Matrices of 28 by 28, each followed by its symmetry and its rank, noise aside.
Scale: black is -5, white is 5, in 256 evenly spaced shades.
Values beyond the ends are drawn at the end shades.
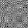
symmetric, rank three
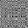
no symmetry, rank three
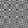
symmetric, rank one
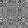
no symmetry, rank two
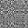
no symmetry, rank three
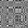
no symmetry, rank two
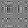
no symmetry, rank two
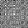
symmetric, rank three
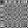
symmetric, rank one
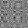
no symmetry, rank three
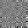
antisymmetric, rank two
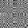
no symmetry, rank three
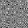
no symmetry, rank three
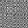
symmetric, rank three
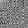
symmetric, rank three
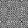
symmetric, rank three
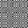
symmetric, rank one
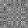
symmetric, rank two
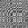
symmetric, rank two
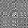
symmetric, rank three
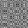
no symmetry, rank two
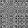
symmetric, rank three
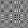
symmetric, rank one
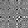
symmetric, rank two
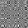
no symmetry, rank three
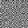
no symmetry, rank three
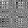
no symmetry, rank two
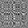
antisymmetric, rank two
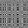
no symmetry, rank one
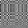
no symmetry, rank one
